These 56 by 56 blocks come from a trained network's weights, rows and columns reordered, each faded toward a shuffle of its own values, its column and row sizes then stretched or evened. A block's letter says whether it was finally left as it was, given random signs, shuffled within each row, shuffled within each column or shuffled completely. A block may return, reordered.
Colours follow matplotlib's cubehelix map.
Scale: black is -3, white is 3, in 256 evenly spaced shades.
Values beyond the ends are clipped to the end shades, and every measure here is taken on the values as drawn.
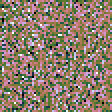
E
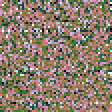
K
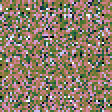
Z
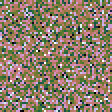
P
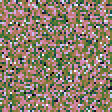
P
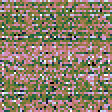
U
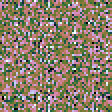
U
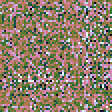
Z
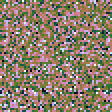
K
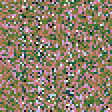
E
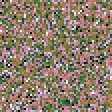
P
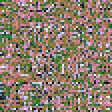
U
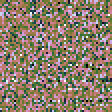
Z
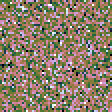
P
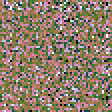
Z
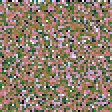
K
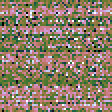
U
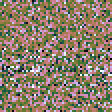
K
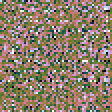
U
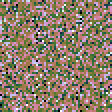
E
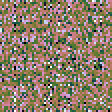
U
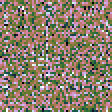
Z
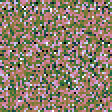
K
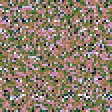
K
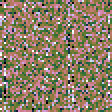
E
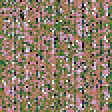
E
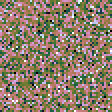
P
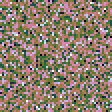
P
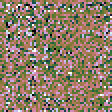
Z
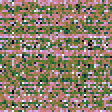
U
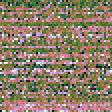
K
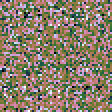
Z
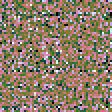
Z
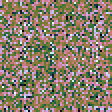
Z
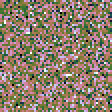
P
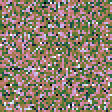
K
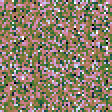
E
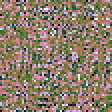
U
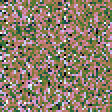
E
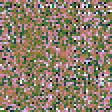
U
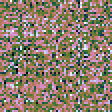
U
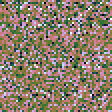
K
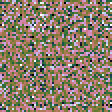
Z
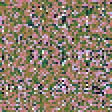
U
